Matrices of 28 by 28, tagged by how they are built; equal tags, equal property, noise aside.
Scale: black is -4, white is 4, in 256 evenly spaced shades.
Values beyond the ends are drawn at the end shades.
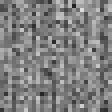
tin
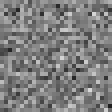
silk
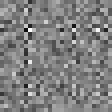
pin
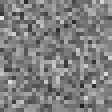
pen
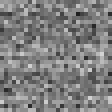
tin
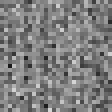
tin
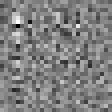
pin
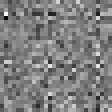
pin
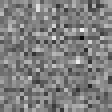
pin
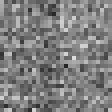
tin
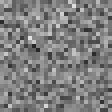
pen
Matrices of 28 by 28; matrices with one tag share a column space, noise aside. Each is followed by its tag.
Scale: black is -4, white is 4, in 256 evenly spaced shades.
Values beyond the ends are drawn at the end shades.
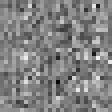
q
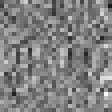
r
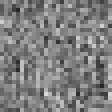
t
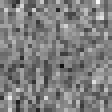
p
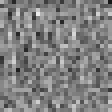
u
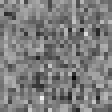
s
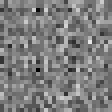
t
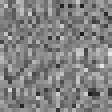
r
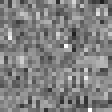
u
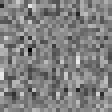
r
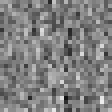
s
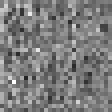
q
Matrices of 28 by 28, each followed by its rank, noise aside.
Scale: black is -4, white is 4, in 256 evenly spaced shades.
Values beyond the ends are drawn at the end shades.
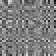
two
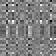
two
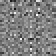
four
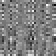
three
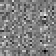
six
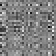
three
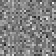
six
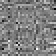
four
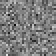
eight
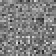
six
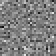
six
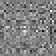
four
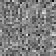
six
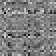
three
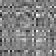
three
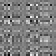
two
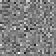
six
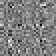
four
